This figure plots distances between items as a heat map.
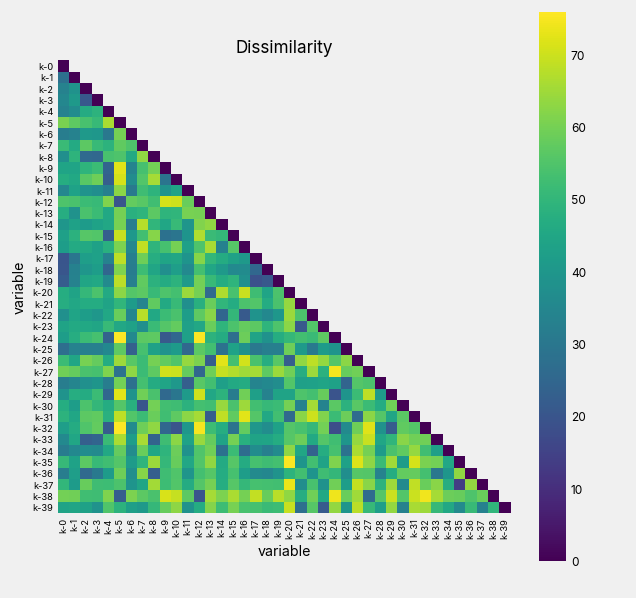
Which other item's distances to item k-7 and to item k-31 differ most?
k-30
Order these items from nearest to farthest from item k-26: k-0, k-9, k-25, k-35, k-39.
k-0, k-9, k-25, k-39, k-35
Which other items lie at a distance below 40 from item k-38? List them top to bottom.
k-5, k-12, k-27
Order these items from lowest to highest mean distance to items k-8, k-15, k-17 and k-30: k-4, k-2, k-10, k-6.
k-4, k-6, k-2, k-10
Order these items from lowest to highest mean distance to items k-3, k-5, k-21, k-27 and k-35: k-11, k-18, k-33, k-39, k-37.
k-39, k-37, k-11, k-18, k-33
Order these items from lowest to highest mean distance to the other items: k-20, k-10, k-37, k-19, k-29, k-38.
k-19, k-29, k-10, k-37, k-20, k-38
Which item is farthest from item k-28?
k-5
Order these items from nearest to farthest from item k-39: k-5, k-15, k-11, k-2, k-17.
k-11, k-2, k-5, k-17, k-15
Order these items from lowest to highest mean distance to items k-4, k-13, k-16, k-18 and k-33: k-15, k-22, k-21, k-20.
k-22, k-15, k-20, k-21
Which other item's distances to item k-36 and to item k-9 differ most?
k-8
